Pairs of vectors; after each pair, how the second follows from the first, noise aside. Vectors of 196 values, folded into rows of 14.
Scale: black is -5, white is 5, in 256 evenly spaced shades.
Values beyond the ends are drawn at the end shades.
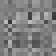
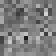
reversed.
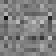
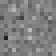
reversed, partly zeroed.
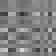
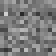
sign-scrambled.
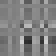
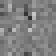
reversed, partly zeroed.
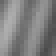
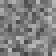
shuffled.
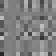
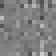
partly zeroed.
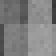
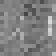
wrapped around, negated, partly zeroed.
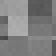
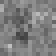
wrapped around, negated, partly zeroed.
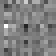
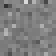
partly zeroed.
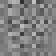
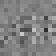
wrapped around, negated, partly zeroed.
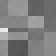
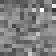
shuffled.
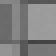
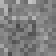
wrapped around, negated, partly zeroed.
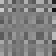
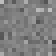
partly zeroed.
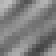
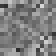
sign-scrambled.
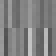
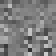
sign-scrambled.
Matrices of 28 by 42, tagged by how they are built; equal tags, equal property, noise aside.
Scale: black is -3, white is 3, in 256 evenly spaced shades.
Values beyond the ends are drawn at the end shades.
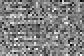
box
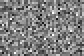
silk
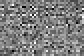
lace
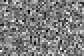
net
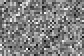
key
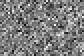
key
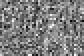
lace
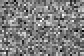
box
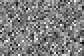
key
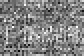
box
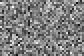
net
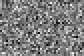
net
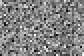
silk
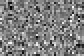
lace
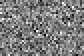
net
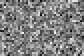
silk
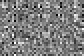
lace
